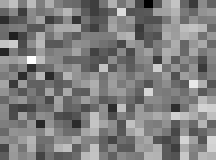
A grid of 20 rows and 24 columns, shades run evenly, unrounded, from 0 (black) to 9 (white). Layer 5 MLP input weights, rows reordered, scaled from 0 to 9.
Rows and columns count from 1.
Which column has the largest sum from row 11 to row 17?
11
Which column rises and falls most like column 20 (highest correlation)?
19
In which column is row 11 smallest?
2
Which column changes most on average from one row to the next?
3
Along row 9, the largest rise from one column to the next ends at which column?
12
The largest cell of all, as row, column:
8, 4
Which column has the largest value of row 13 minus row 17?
23
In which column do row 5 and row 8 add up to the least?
18
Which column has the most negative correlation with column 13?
24
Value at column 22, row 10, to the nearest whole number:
5
